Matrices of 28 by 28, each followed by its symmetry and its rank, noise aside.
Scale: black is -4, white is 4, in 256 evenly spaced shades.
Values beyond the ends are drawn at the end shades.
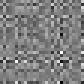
no symmetry, rank two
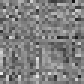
antisymmetric, rank four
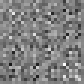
symmetric, rank four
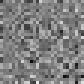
symmetric, rank four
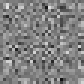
no symmetry, rank four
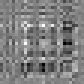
symmetric, rank two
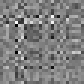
no symmetry, rank three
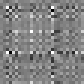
symmetric, rank two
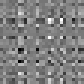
antisymmetric, rank two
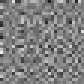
no symmetry, rank three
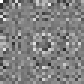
symmetric, rank four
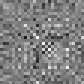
symmetric, rank three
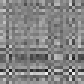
no symmetry, rank two
